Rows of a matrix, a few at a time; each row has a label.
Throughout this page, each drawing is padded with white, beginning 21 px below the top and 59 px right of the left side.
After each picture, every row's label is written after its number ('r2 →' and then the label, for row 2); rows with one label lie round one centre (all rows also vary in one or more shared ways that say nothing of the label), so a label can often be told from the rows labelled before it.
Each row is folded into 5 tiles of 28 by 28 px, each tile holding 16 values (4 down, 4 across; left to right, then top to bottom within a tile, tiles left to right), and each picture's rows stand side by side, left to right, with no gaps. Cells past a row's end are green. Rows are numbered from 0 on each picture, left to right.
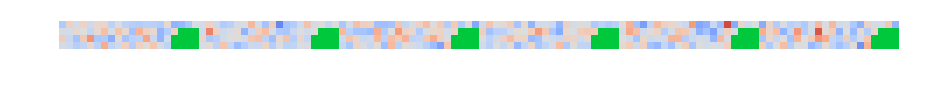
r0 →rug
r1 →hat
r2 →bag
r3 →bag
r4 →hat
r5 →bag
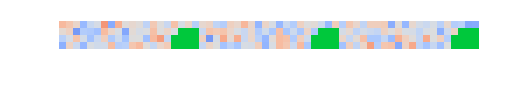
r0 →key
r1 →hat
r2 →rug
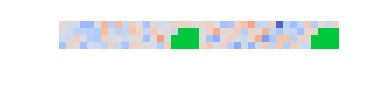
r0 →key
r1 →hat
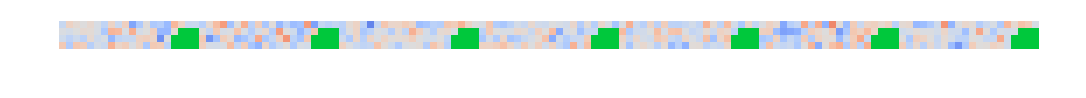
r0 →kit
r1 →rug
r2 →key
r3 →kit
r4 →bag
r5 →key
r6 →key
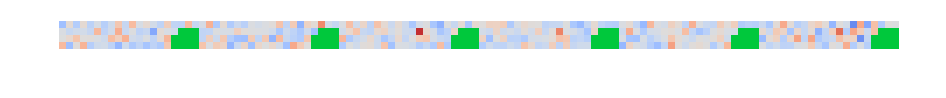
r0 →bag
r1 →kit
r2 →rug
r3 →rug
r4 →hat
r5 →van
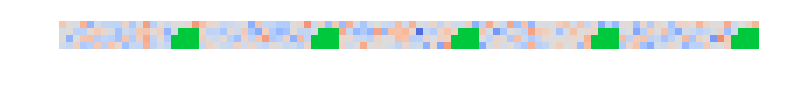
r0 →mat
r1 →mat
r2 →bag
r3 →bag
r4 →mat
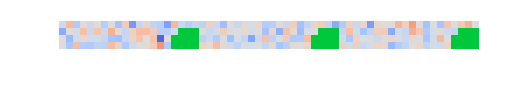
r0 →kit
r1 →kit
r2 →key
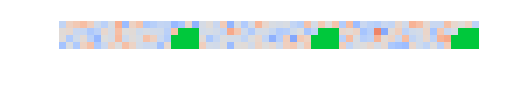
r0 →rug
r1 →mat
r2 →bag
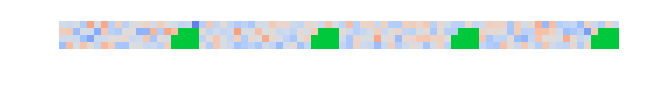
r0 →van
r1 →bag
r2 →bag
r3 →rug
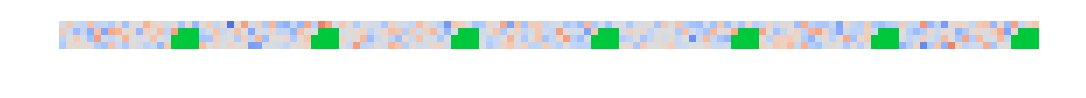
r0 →bag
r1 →key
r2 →kit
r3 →rug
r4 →van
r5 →bag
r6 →mat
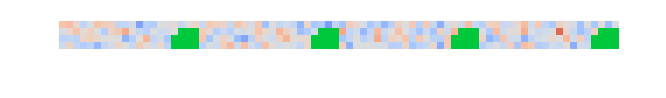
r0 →hat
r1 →rug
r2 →bag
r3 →rug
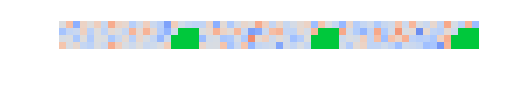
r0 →kit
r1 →van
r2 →bag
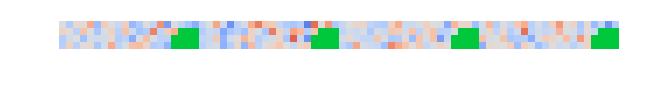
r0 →van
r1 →key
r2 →kit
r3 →rug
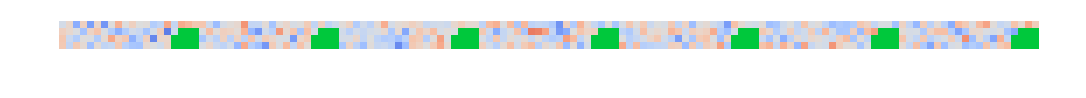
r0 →mat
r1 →van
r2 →key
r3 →bag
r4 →kit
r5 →van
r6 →mat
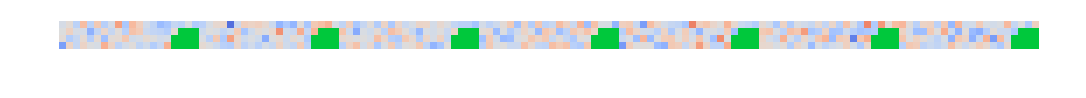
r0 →rug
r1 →key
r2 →bag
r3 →van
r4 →hat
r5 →mat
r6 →mat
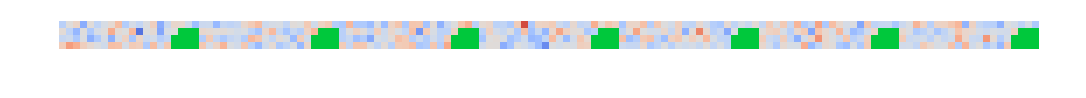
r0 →kit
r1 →van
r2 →kit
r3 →key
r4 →rug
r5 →rug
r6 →rug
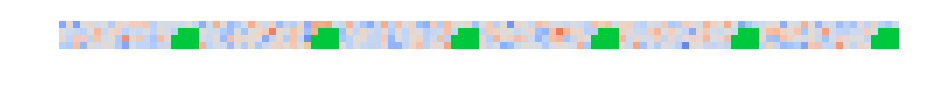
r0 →bag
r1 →key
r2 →key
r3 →key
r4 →bag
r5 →hat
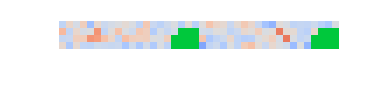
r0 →bag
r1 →rug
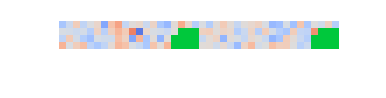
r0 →kit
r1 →van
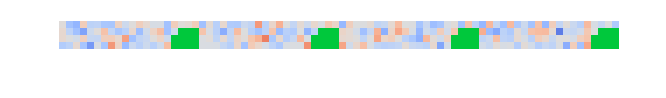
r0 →mat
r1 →mat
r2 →bag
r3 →bag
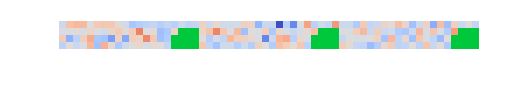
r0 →rug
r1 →hat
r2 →van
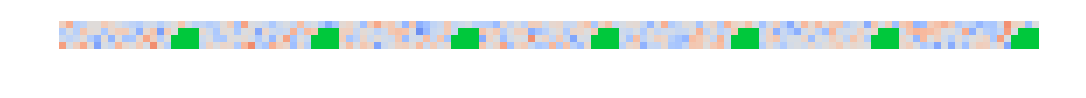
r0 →kit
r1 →van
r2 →hat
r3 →van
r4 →key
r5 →key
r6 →hat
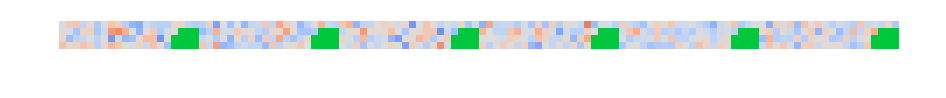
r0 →kit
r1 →kit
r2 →kit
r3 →bag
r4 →hat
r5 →van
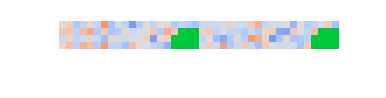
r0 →van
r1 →van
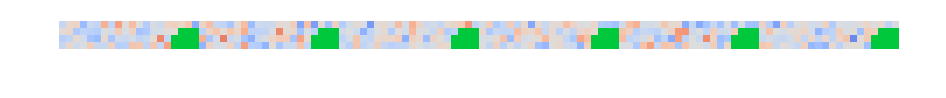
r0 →key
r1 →rug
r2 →key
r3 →bag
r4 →rug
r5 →van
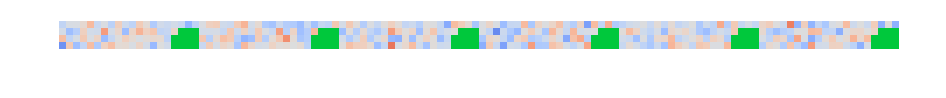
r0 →rug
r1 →rug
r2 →kit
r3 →key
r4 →hat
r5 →bag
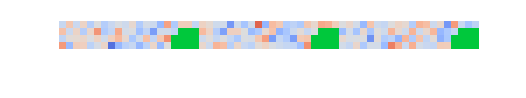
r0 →bag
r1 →mat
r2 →kit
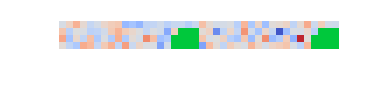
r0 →rug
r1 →mat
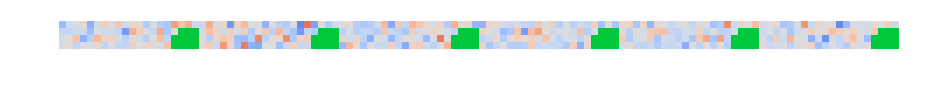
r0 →key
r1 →rug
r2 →key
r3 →bag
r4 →mat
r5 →key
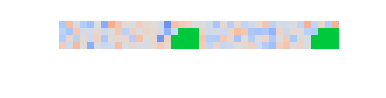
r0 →kit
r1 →mat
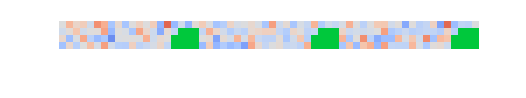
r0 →rug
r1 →hat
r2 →rug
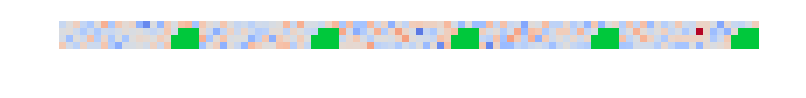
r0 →key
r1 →mat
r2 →bag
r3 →bag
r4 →rug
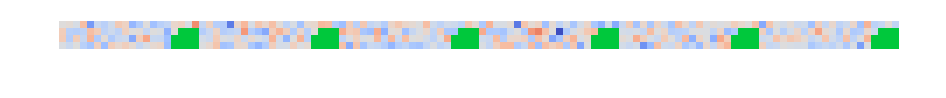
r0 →mat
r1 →key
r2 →bag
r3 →bag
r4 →mat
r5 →bag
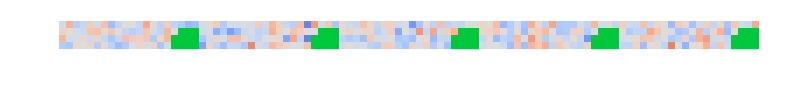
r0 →bag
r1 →key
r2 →van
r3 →hat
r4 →mat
